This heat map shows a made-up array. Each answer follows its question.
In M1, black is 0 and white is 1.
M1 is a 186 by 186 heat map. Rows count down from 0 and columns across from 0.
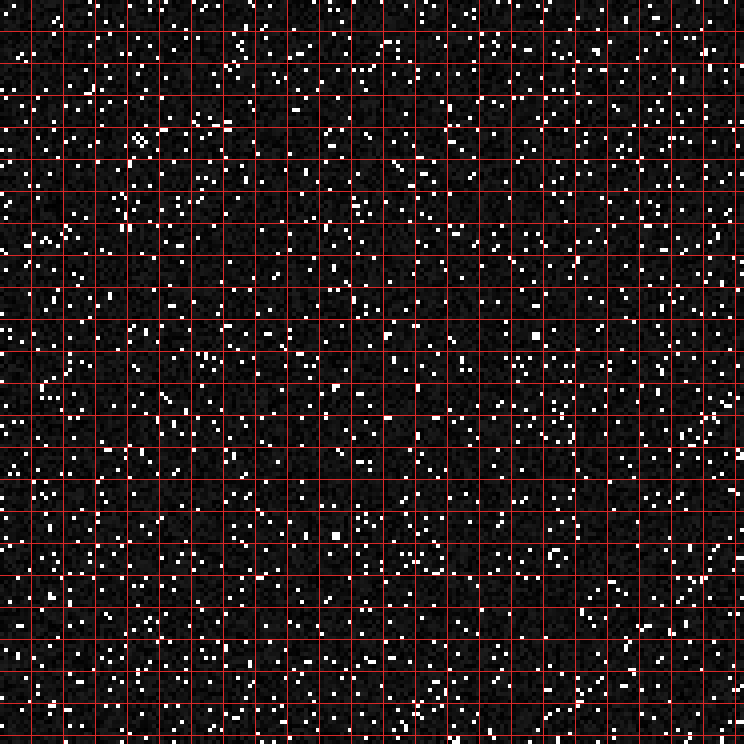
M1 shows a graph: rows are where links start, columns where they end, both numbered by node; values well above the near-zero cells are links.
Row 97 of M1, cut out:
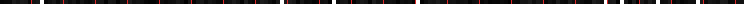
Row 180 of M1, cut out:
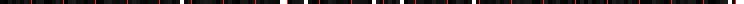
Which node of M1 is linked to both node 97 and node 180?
node 70
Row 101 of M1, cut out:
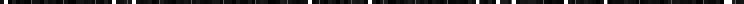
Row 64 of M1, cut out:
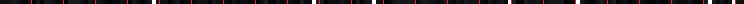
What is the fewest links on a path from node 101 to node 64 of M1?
4
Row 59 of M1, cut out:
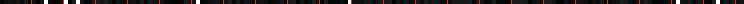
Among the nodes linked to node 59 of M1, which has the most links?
node 169
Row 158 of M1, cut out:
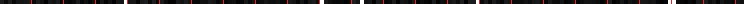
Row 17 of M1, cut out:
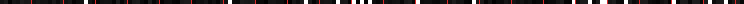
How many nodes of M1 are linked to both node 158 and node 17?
2
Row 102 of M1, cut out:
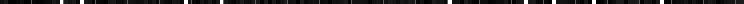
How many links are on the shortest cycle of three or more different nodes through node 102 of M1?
4
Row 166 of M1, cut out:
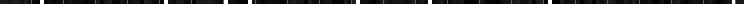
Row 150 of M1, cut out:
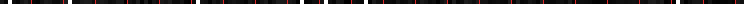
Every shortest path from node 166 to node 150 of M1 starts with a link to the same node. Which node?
node 56
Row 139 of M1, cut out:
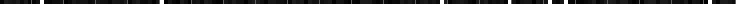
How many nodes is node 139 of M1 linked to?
9
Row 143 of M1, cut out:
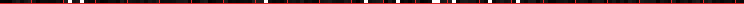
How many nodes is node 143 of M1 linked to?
10
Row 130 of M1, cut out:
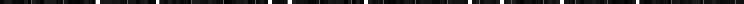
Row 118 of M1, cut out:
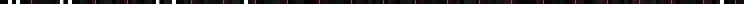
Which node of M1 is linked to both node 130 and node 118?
node 39
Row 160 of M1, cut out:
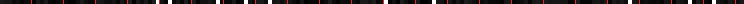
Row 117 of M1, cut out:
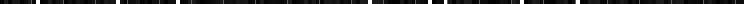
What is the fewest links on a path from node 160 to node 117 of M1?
3
